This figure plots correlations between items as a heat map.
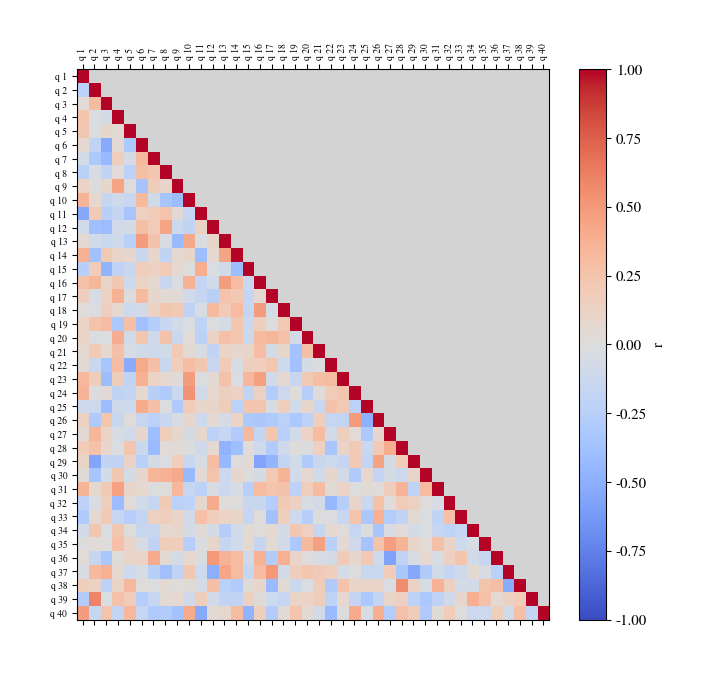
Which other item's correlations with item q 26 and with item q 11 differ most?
q 40
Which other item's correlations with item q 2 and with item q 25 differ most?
q 39
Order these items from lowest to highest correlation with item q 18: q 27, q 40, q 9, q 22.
q 27, q 22, q 40, q 9
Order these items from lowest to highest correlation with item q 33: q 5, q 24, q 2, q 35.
q 5, q 35, q 2, q 24
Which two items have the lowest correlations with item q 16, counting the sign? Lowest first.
q 29, q 26
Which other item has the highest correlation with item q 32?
q 12
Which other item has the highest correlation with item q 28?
q 38
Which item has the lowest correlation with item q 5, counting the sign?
q 22
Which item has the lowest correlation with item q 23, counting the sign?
q 3
